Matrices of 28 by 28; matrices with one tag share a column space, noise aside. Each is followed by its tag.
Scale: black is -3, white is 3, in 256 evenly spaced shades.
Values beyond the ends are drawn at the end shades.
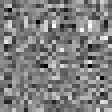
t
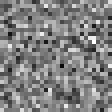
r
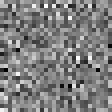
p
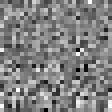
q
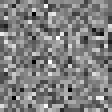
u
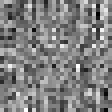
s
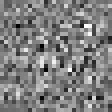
r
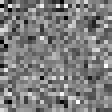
t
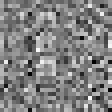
u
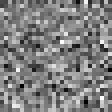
q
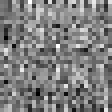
s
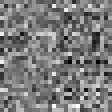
u
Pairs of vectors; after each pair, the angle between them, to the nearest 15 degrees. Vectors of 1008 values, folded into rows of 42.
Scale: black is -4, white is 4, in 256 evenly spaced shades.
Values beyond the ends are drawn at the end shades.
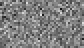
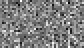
90 degrees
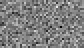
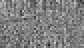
90 degrees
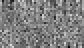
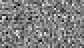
90 degrees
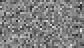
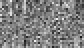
75 degrees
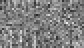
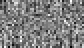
45 degrees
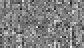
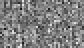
30 degrees
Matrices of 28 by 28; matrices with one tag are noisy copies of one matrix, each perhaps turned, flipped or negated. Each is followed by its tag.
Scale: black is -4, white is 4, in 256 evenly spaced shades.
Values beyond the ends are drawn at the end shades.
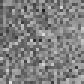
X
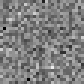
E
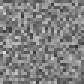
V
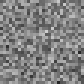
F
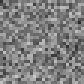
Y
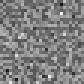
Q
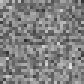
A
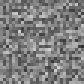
Q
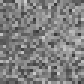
X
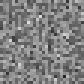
A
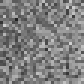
X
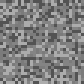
Q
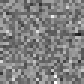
E
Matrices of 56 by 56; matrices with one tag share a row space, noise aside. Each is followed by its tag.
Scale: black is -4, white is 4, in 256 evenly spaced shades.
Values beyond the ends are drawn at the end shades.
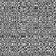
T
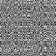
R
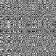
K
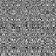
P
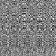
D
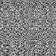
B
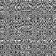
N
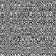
N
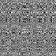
D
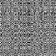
R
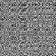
T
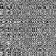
K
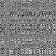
N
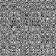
P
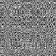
N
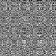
D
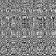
D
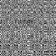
R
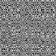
P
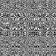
B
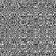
T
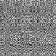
N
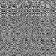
P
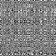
R
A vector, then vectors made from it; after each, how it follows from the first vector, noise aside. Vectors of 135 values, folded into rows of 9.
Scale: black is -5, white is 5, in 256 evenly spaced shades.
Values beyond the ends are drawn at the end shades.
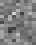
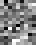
wrapped around, negated, scaled up.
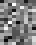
wrapped around, scaled up.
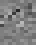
negated, partly zeroed.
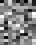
wrapped around, negated, scaled up.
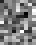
reversed, scaled up.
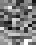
wrapped around, negated, scaled up.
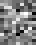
reversed, negated, scaled up.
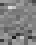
wrapped around, negated, partly zeroed.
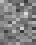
reversed, negated.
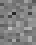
negated, partly zeroed.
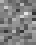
reversed, negated.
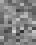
reversed, negated.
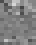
wrapped around, negated, partly zeroed.
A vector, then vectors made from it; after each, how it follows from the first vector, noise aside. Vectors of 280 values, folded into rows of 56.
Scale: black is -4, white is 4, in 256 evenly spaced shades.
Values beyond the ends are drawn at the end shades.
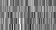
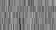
negated, shrunk.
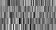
sign-scrambled.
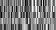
reversed, scaled up.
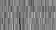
negated, shrunk.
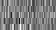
sign-scrambled.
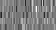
reversed, partly zeroed.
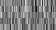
reversed, negated.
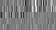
reversed, partly zeroed.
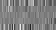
partly zeroed.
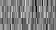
reversed, negated.
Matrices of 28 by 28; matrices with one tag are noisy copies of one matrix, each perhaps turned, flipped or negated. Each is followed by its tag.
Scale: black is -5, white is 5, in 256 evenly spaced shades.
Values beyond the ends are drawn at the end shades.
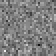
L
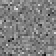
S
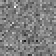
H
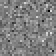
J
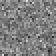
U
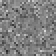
U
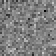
S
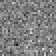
L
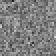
H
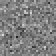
J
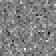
J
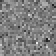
S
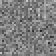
L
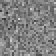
L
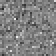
J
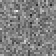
L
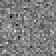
L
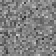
U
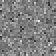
U
